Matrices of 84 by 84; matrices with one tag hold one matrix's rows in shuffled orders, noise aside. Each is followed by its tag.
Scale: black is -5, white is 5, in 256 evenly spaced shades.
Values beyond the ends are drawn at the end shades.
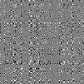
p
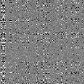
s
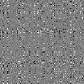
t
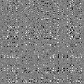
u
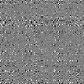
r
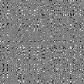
t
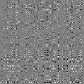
u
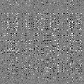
u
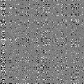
s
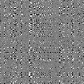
p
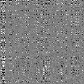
s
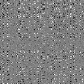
t
